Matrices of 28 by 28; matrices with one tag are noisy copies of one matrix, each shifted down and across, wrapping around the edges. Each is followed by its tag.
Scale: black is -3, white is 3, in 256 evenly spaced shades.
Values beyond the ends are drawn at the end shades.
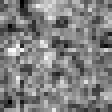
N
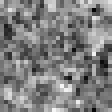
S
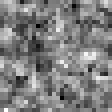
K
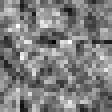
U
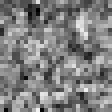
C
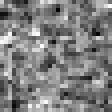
N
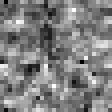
K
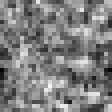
K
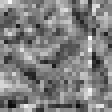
U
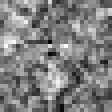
S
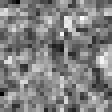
C
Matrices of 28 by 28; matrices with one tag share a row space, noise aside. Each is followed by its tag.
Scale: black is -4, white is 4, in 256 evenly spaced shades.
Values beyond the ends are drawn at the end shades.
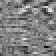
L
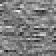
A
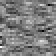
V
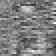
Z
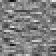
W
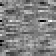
V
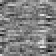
V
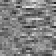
Z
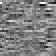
V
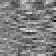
Z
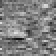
L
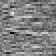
W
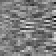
Z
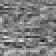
A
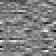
L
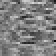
Z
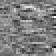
Z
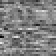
A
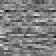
A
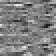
L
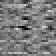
L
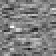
W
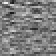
W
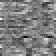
L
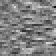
Z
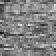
A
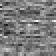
A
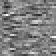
W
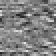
L
